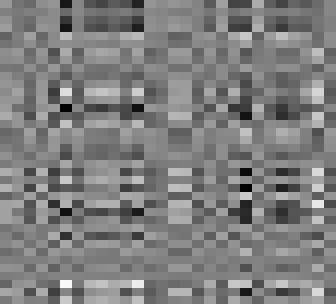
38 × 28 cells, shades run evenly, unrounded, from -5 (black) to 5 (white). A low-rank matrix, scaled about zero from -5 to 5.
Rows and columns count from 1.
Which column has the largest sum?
27
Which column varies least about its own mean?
14
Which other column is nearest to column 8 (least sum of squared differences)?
18
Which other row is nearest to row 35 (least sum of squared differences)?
33
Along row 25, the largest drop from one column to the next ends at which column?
22
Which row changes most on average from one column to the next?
26
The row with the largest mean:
36
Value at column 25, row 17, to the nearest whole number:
1
